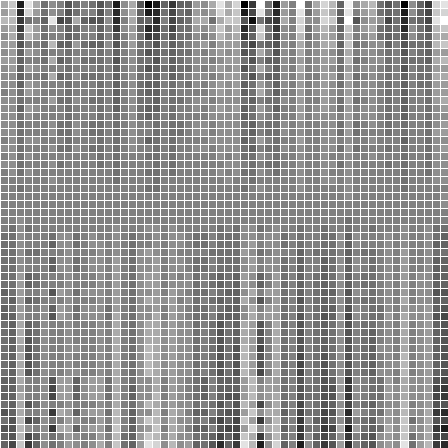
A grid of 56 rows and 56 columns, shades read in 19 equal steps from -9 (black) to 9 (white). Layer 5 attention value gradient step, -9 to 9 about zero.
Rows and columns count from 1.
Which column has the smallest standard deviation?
37
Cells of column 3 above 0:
29
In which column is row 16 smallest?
32
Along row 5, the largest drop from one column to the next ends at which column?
31
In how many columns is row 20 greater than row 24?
8
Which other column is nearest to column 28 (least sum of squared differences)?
30
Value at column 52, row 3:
-1
